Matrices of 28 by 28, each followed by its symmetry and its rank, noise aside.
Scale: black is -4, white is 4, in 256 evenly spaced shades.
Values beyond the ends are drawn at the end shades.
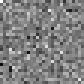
symmetric, rank eight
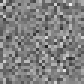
no symmetry, rank eight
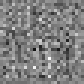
no symmetry, rank eight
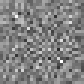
symmetric, rank seven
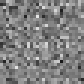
no symmetry, rank six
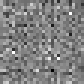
no symmetry, rank eight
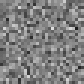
antisymmetric, rank eight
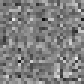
no symmetry, rank six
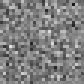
antisymmetric, rank eight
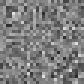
symmetric, rank seven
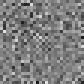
symmetric, rank six
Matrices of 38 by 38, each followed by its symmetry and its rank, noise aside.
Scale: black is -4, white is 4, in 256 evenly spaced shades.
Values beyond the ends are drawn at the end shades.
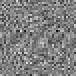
no symmetry, rank six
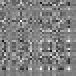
symmetric, rank three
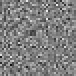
no symmetry, rank six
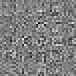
antisymmetric, rank six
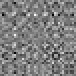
symmetric, rank three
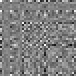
symmetric, rank four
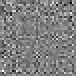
antisymmetric, rank four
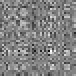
no symmetry, rank four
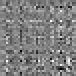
antisymmetric, rank four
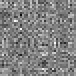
no symmetry, rank six
